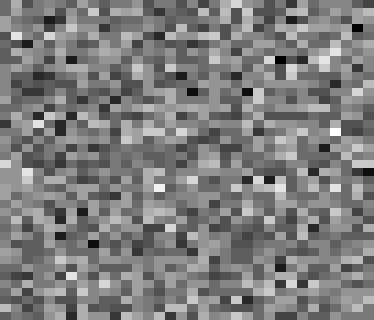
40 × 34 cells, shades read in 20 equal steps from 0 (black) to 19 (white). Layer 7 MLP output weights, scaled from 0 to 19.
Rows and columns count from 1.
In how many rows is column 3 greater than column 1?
17
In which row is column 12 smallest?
12
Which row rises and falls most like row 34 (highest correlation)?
40
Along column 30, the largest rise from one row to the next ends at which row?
14
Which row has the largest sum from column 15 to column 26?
24
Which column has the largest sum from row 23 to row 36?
31
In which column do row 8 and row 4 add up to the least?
5
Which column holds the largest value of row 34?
18
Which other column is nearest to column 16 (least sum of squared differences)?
32
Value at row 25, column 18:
10
